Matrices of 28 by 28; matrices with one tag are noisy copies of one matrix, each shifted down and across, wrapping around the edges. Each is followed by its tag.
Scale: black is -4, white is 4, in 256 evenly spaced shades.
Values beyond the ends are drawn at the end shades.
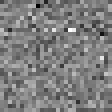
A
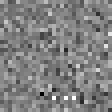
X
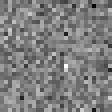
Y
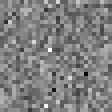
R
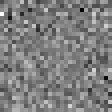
X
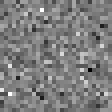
A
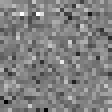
A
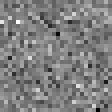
A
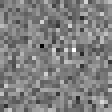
X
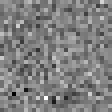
X
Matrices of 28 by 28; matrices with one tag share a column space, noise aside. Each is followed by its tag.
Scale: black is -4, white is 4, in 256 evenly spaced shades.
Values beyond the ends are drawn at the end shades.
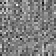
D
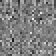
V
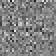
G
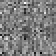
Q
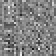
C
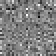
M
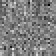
C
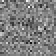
G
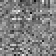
V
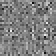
Q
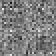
Q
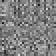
C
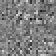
V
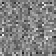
Q
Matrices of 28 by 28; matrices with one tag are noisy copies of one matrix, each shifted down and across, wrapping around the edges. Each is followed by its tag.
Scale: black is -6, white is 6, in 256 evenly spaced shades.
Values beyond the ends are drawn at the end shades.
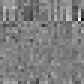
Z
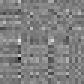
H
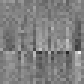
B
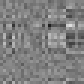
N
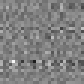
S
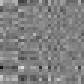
N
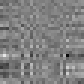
N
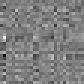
H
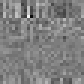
Z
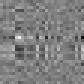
N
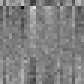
B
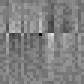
B
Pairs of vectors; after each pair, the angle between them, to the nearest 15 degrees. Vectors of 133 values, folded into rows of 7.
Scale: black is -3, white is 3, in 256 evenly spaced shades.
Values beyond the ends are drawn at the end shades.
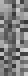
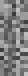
15 degrees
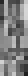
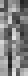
90 degrees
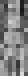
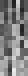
75 degrees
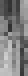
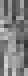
75 degrees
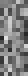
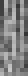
60 degrees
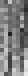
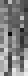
15 degrees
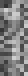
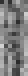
90 degrees
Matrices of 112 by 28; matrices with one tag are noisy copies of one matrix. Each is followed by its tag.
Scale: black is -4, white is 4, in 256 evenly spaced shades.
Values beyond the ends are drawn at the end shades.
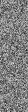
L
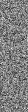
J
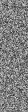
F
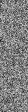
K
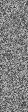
J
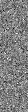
F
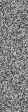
J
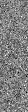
L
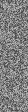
K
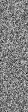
J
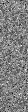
J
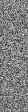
J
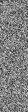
K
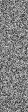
J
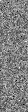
J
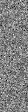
F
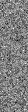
J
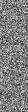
F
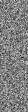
J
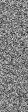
F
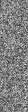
K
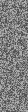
F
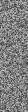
F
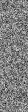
F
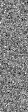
L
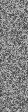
J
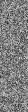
K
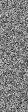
F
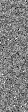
F
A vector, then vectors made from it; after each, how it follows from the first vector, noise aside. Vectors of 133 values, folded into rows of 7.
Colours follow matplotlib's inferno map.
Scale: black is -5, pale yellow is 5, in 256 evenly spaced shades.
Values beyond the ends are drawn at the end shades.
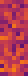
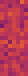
wrapped around, shrunk.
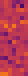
wrapped around, partly zeroed.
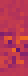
reversed, partly zeroed.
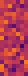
sign-scrambled.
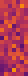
sign-scrambled.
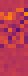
wrapped around, partly zeroed.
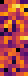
reversed, scaled up.
